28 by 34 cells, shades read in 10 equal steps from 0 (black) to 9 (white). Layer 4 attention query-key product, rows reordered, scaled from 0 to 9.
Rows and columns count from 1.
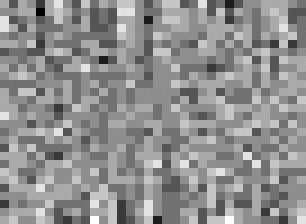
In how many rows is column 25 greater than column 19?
12
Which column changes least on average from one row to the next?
16
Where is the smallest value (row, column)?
2, 5
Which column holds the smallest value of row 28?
18
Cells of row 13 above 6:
4
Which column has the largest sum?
24
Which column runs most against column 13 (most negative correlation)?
32
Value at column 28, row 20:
8
